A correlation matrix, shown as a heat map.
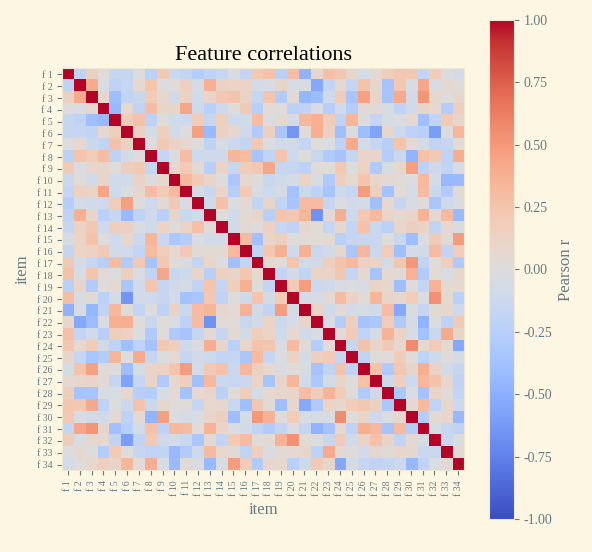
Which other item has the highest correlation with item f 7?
f 25
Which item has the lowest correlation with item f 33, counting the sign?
f 10
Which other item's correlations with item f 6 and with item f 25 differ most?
f 20
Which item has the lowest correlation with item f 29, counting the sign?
f 21
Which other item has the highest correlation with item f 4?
f 11
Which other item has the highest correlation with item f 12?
f 6
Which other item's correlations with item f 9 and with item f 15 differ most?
f 30
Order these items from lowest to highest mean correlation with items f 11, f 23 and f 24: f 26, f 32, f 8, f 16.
f 8, f 32, f 16, f 26
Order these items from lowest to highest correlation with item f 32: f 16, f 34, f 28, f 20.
f 34, f 28, f 16, f 20
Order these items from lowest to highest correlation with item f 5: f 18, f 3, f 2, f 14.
f 3, f 2, f 18, f 14
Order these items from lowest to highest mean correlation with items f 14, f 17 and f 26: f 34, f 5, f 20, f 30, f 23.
f 34, f 23, f 20, f 5, f 30
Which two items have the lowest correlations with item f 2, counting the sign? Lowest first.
f 22, f 28
